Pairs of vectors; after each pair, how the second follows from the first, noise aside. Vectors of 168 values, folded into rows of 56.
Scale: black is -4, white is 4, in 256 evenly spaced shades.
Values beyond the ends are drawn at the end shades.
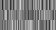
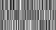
copied.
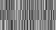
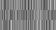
reversed, shrunk.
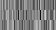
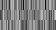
wrapped around.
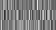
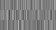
reversed, shrunk.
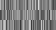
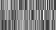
wrapped around.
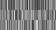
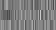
wrapped around, shrunk.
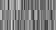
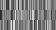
sign-scrambled.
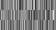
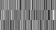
partly zeroed.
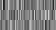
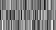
reversed, negated.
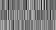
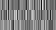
copied.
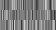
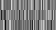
reversed.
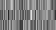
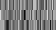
reversed, negated.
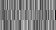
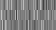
wrapped around, partly zeroed.
